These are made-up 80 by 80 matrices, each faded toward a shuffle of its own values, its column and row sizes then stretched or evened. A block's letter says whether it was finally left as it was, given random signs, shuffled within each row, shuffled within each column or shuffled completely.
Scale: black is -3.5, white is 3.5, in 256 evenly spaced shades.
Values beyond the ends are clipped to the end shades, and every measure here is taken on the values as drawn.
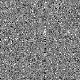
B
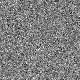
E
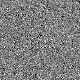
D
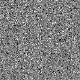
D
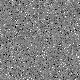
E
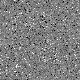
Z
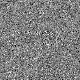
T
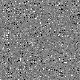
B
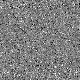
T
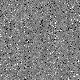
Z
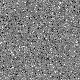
E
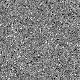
E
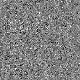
B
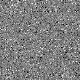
T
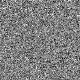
T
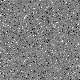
E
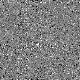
D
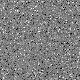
T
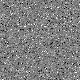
T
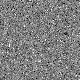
E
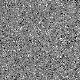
D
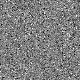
Z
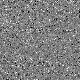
T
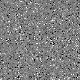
B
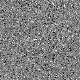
Z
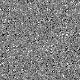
D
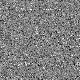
T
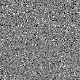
D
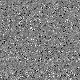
T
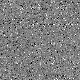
T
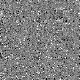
B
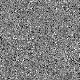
D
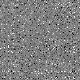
B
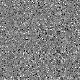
B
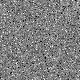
E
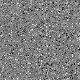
D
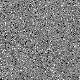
Z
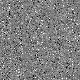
Z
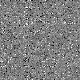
B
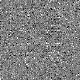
B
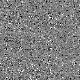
D
